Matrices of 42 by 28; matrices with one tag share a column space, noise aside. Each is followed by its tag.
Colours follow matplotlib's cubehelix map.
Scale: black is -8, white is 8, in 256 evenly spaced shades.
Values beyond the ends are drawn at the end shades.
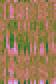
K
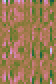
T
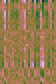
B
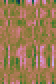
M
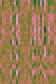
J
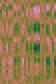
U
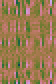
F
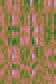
J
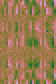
F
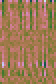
B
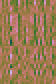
J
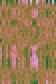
M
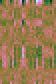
M
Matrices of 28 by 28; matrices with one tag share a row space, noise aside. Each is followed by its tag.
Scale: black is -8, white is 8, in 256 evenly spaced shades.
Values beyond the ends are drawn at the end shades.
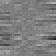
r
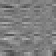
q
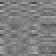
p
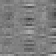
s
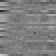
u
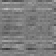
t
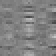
s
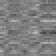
p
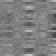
s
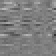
q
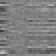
u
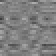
p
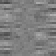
r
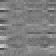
u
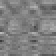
p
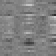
s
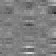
s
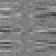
r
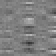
s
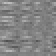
q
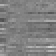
u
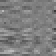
q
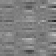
s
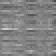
t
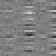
s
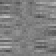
r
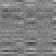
t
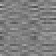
p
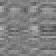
p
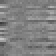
u
